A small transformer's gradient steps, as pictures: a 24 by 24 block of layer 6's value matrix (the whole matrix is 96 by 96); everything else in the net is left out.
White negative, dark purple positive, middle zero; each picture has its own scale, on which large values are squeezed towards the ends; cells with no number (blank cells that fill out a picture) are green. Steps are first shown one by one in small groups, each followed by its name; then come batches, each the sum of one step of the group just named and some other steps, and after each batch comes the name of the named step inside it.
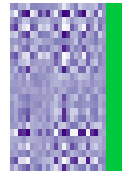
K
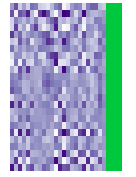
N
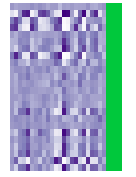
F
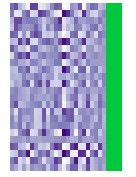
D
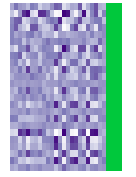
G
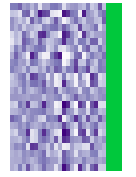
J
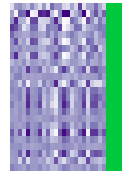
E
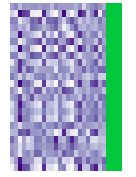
G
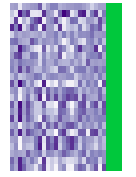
E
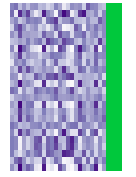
N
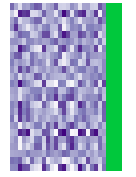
K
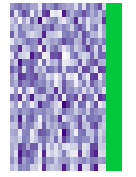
J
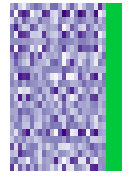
K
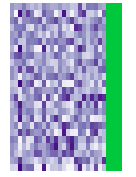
G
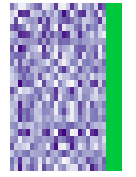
K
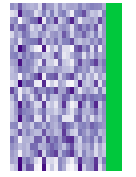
J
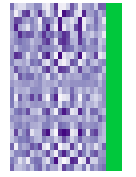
F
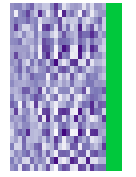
G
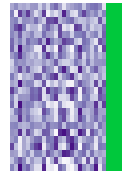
N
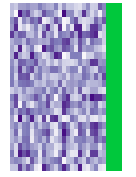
F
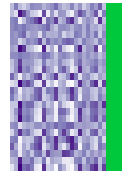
D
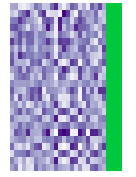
G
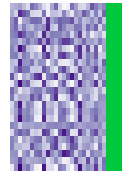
D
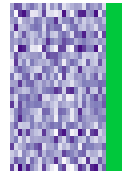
N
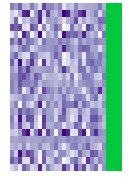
K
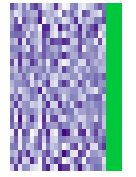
D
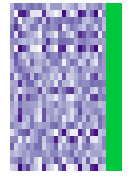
G
